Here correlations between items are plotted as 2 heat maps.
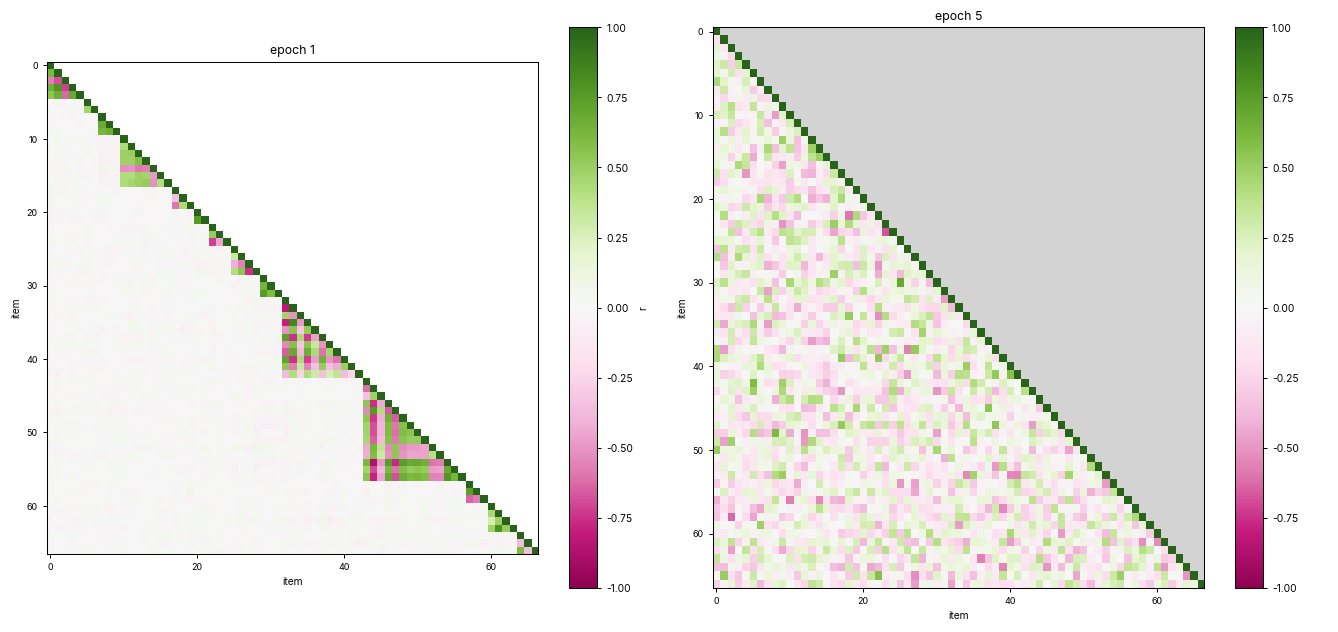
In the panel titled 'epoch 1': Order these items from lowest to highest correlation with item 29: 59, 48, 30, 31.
48, 59, 30, 31
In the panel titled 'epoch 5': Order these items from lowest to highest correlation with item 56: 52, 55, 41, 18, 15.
15, 55, 52, 41, 18
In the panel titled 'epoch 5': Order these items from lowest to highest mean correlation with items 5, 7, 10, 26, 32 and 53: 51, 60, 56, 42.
56, 60, 51, 42
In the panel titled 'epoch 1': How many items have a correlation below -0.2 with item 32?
6
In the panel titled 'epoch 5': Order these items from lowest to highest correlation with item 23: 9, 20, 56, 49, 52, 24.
24, 9, 52, 49, 20, 56
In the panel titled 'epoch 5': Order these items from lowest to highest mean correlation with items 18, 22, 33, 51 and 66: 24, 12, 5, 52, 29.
12, 29, 24, 5, 52
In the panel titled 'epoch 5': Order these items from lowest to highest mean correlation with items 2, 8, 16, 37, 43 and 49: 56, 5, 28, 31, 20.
31, 56, 20, 28, 5
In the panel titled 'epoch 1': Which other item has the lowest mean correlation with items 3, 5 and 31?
2
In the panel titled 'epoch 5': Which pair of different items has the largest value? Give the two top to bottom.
25, 30
